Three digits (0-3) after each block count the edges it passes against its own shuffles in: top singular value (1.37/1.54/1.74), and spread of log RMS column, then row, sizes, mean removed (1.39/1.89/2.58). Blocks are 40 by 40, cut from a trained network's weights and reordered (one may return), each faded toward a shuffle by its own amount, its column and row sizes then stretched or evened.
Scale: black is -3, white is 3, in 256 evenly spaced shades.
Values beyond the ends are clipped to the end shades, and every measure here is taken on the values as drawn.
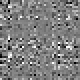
1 3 3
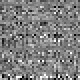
2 1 3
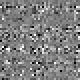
0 2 3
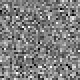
1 0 1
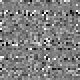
0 1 3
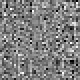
1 2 0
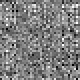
3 2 0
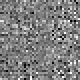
2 2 2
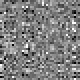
3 3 0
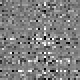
1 2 3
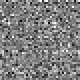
2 0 1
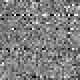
1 0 2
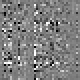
2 3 2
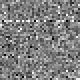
0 0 1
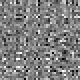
3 2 3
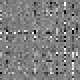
2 3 2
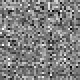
2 2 1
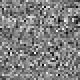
1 0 2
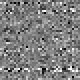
1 2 2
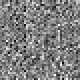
2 1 0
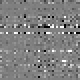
1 2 3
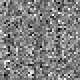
1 2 0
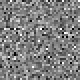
1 0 2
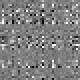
2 2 3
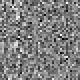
2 1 0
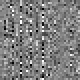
2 3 0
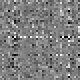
2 2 2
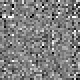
0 2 1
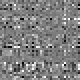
3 2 3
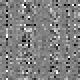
0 3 2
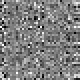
3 3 2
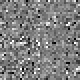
0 2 2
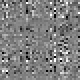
0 3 2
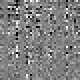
2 3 2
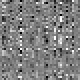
3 3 2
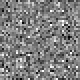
3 2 1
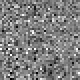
0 1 1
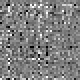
2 2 2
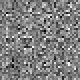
3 2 1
